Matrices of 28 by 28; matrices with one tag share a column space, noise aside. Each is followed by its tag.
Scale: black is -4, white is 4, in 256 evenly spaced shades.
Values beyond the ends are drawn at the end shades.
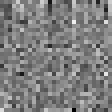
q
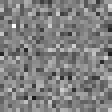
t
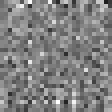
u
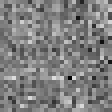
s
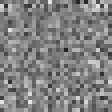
u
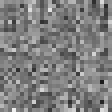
q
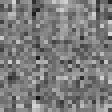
s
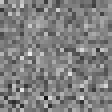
t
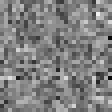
s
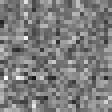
s
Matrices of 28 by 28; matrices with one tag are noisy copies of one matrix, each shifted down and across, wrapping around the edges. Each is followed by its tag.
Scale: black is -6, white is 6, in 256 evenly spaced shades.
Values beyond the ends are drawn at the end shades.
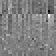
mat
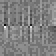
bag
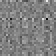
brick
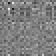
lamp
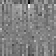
mat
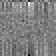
mat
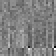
bag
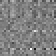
brick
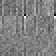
bag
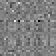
brick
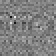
lamp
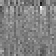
mat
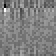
mat
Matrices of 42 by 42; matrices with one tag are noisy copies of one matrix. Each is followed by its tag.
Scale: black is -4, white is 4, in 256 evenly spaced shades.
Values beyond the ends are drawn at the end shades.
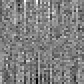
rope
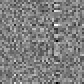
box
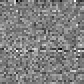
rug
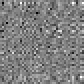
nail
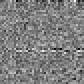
rug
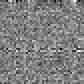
rug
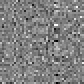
box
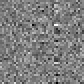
box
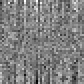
rope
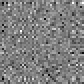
nail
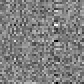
box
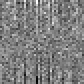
rope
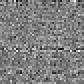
rug
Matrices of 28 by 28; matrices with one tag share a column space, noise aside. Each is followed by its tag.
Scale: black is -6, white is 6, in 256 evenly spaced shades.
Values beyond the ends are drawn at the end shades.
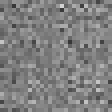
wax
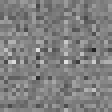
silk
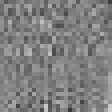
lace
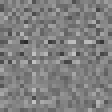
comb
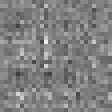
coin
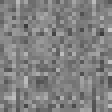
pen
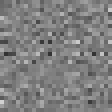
comb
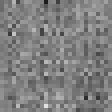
pen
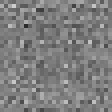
wax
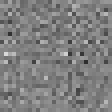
comb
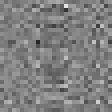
wax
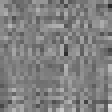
lace
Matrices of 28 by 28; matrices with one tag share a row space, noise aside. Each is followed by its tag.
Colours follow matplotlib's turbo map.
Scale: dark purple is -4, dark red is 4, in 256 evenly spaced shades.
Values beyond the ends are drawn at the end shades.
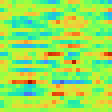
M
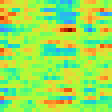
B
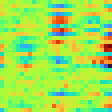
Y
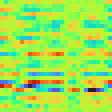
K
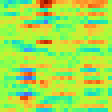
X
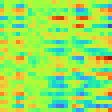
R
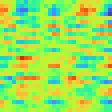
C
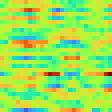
M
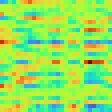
K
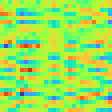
C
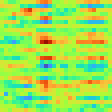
X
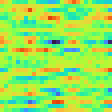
M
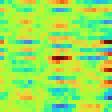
Y
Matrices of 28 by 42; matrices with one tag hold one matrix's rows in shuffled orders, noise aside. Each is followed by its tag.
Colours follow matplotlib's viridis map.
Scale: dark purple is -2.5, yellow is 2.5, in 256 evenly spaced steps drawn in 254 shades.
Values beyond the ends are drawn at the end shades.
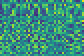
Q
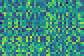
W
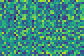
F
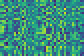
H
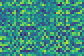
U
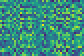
U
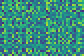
W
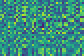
F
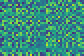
W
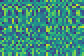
W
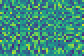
Q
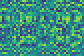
U
